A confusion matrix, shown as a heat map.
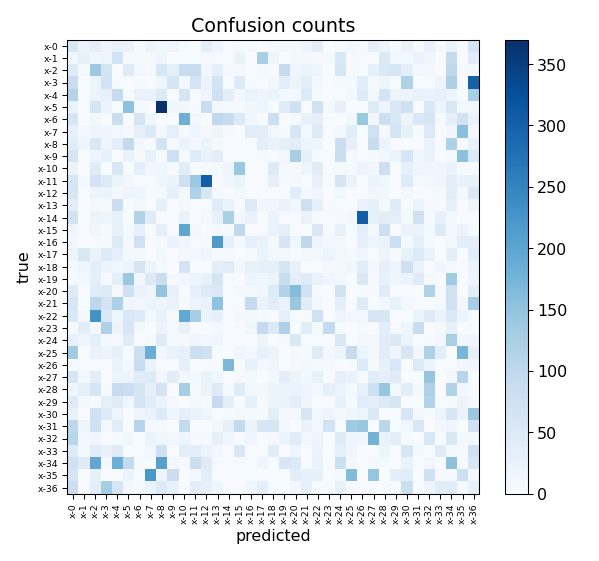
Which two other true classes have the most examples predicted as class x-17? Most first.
x-1, x-23
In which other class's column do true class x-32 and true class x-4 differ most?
x-27
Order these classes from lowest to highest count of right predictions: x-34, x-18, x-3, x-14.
x-18, x-3, x-14, x-34
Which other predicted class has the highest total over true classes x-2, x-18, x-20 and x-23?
x-19
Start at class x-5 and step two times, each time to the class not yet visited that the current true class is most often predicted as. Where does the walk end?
x-34
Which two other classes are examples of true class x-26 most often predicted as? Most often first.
x-14, x-6
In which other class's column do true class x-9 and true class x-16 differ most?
x-13
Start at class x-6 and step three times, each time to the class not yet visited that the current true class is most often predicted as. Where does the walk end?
x-28
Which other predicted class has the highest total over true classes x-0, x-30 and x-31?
x-36
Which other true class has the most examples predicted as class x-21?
x-16
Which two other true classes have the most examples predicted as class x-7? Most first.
x-35, x-25
